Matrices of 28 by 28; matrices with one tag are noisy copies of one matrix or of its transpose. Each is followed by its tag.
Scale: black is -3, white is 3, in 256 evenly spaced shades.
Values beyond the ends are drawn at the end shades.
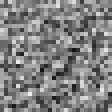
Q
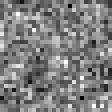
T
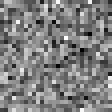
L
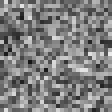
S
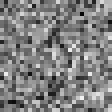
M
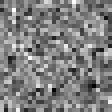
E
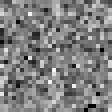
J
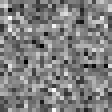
S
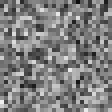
M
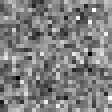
J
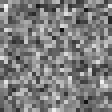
S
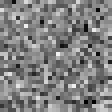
T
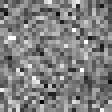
E
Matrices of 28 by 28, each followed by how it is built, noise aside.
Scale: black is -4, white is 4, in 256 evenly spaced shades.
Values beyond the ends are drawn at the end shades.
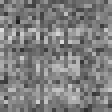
blocks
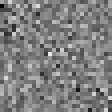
block diagonal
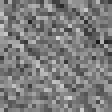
Toeplitz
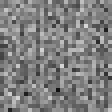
blocks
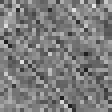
Toeplitz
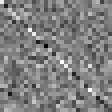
diagonal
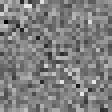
block diagonal
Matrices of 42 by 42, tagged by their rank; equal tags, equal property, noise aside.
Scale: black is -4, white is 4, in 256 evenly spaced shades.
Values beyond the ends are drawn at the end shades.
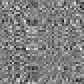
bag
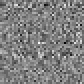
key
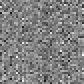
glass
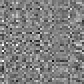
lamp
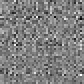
lamp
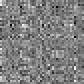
bag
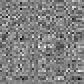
bag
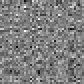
glass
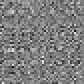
bag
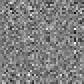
bag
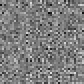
key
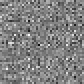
key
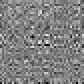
bag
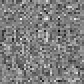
glass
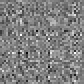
glass
